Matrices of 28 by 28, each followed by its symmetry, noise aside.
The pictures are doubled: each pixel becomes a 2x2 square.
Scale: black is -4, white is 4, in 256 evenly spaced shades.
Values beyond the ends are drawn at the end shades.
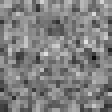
mirrored left to right.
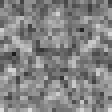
mirrored left to right.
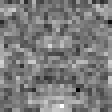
mirrored left to right.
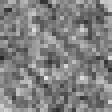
symmetric across the other diagonal.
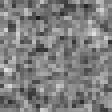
antisymmetric.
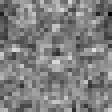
mirrored left to right.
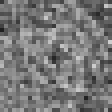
symmetric across the other diagonal.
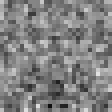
mirrored left to right.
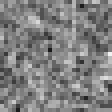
no symmetry.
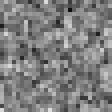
no symmetry.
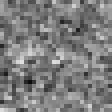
no symmetry.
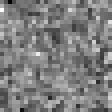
antisymmetric.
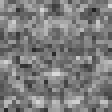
mirrored left to right.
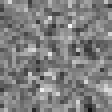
antisymmetric.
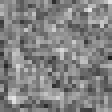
symmetric across the other diagonal.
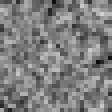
symmetric across the other diagonal.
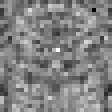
mirrored left to right.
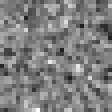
antisymmetric.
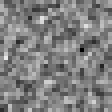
antisymmetric.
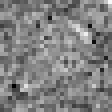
symmetric across the other diagonal.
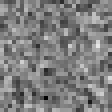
antisymmetric.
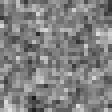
antisymmetric.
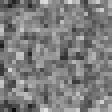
mirrored top to bottom.
